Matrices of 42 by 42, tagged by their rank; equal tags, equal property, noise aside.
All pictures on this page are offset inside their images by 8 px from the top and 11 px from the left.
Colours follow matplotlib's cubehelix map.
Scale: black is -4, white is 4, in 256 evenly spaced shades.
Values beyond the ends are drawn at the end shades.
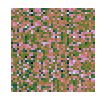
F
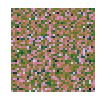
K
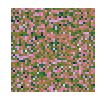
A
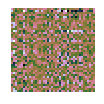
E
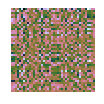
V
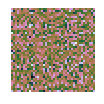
K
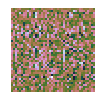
F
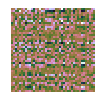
E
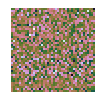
A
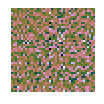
F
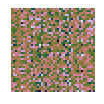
K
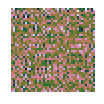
F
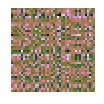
E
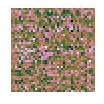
K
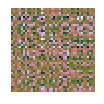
E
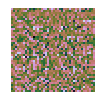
K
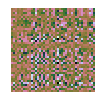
E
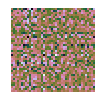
F
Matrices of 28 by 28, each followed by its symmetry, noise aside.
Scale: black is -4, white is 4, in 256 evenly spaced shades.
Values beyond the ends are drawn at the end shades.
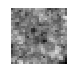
symmetric.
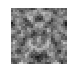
mirrored left to right.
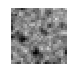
symmetric across the other diagonal.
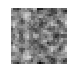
mirrored top to bottom.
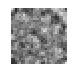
symmetric across the other diagonal.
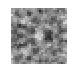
mirrored top to bottom.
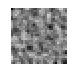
symmetric.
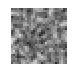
symmetric across the other diagonal.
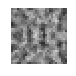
mirrored top to bottom.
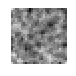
symmetric across the other diagonal.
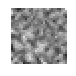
symmetric across the other diagonal.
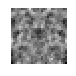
mirrored left to right.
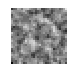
symmetric across the other diagonal.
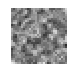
symmetric.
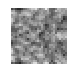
mirrored top to bottom.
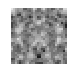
mirrored left to right.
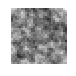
symmetric across the other diagonal.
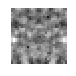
mirrored left to right.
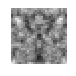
mirrored left to right.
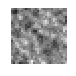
symmetric.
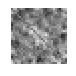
symmetric.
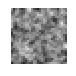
symmetric across the other diagonal.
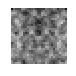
mirrored left to right.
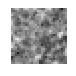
symmetric.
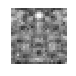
mirrored left to right.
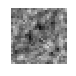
symmetric.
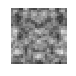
mirrored left to right.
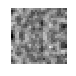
mirrored top to bottom.
